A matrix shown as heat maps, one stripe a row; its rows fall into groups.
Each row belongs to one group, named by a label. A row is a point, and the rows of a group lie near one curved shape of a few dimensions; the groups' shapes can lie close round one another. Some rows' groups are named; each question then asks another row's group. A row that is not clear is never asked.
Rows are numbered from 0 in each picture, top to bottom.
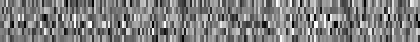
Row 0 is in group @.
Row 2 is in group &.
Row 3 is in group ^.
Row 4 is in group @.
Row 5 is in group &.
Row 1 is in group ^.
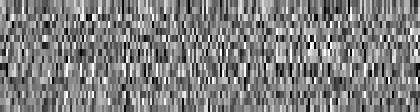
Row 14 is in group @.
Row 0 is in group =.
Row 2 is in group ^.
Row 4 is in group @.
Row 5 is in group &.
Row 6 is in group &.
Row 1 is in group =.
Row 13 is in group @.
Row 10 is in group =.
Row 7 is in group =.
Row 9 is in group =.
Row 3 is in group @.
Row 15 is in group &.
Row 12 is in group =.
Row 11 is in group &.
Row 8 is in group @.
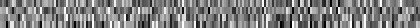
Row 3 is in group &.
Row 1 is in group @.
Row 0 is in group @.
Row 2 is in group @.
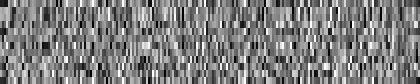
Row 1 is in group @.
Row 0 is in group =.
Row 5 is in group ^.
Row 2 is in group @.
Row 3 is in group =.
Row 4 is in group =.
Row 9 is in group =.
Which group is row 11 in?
=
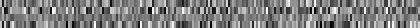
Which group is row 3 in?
^
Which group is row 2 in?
=
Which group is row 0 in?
^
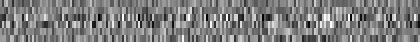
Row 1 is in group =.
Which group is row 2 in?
=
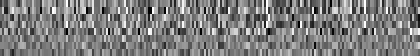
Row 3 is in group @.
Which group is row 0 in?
@
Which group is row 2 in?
^
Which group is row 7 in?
&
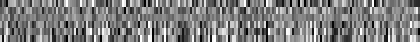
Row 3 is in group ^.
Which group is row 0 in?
=
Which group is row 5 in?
^
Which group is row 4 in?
^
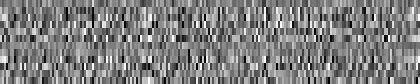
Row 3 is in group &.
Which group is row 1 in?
@
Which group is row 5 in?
^
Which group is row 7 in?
=
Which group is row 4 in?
&
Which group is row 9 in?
&
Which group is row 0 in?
=
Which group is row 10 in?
^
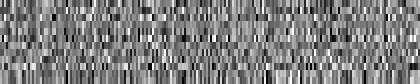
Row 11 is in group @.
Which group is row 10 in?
@
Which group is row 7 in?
&
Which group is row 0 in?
^
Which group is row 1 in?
@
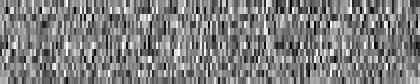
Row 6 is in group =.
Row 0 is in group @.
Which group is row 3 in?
&
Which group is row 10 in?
@
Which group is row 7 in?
^
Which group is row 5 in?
^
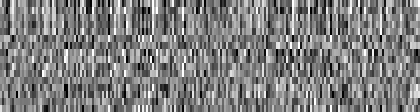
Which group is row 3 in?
@
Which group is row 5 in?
@
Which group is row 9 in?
@
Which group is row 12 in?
@
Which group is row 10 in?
&
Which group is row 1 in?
&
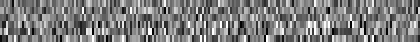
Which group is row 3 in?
=
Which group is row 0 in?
^
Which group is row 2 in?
&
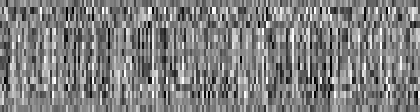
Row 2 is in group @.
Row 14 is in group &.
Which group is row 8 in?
@
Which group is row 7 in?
^
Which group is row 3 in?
^
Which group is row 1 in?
^
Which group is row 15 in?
=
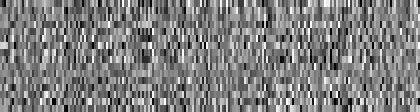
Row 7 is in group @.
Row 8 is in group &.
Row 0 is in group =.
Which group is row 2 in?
^
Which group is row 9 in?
&
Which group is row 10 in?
&
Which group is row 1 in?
@
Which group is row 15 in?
@
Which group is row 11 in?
=
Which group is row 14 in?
^
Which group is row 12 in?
@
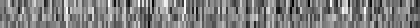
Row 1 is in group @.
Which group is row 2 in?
&
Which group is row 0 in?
@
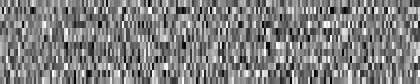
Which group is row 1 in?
^
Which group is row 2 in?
&
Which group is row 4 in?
@
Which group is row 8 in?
=
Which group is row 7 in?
^
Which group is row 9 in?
@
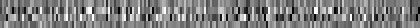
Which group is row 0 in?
^
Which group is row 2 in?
=
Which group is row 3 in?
^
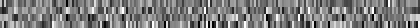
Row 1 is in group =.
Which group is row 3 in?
&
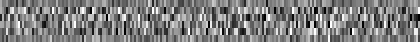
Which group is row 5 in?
&
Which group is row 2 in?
^
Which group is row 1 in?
^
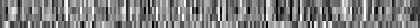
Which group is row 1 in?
=
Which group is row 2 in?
@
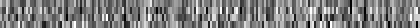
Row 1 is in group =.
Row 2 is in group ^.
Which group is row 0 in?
&
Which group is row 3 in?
&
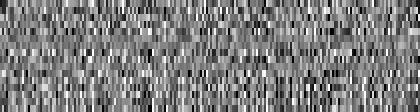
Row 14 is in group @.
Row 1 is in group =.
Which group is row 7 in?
&
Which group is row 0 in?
=
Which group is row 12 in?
&
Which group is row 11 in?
=
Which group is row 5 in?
&
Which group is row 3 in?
^
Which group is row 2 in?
&
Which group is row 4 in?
^
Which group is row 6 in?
&
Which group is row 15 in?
^
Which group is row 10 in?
=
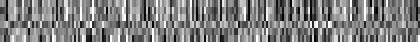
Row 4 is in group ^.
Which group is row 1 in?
=
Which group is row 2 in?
=
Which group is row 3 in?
^
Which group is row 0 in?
=
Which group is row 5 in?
^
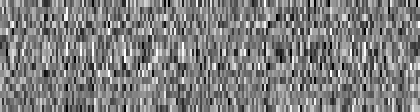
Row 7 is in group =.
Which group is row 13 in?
=
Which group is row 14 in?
^
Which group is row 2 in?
@
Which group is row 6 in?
@
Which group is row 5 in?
=
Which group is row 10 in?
@
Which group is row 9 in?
^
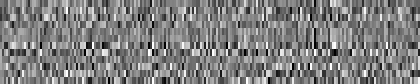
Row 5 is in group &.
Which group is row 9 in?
@
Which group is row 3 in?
^
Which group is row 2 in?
@
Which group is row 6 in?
^
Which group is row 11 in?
^
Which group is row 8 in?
^
